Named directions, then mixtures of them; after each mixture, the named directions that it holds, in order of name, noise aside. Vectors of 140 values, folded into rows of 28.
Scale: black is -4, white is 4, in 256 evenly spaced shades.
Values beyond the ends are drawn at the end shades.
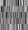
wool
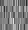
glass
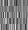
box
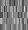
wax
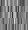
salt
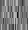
box, salt.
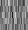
box, salt.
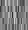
salt.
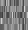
wax, wool.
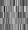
glass, salt, wax.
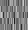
glass, salt, wax.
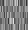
box, glass, wax.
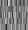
box, salt.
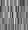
salt.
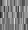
glass, salt, wax.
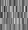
wax.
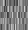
box, salt, wax.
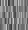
box, salt, wool.
